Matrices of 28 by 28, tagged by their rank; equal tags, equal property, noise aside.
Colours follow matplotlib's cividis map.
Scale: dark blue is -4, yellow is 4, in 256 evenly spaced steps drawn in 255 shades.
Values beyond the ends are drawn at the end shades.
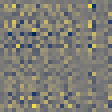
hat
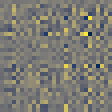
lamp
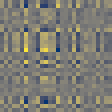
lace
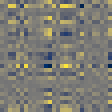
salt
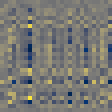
salt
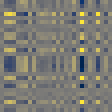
lace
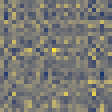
lamp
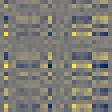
lace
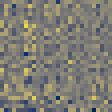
lamp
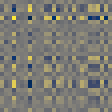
lace
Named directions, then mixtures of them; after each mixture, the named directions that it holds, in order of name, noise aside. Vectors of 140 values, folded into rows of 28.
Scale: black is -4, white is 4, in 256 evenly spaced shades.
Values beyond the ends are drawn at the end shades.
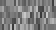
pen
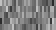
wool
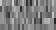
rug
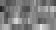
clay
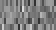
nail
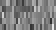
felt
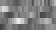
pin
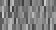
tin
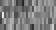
felt, tin.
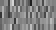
pen, rug, tin.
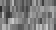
clay, rug, tin.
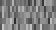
nail, pen, tin.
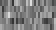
pin, rug, tin.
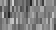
clay, rug, tin.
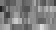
clay.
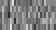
pen, rug, tin.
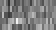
clay, pin, tin.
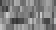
pin, rug, wool.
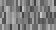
nail, pen.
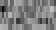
clay, pin, tin.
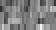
clay, nail.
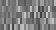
pen.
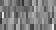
felt, tin.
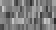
pin, rug.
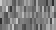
wool.
